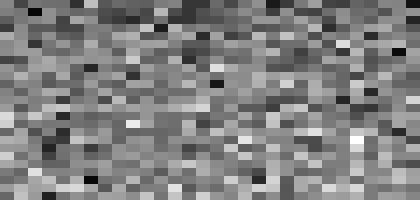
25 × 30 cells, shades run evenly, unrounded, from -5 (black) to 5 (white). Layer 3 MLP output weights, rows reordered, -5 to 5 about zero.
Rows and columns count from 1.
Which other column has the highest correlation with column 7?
19
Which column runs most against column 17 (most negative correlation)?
7
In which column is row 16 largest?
10
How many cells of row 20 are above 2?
4
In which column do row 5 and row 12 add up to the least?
27
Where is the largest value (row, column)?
18, 26
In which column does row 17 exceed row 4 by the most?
24
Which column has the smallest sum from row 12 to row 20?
5
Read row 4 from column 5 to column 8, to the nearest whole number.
-2 -2 0 0
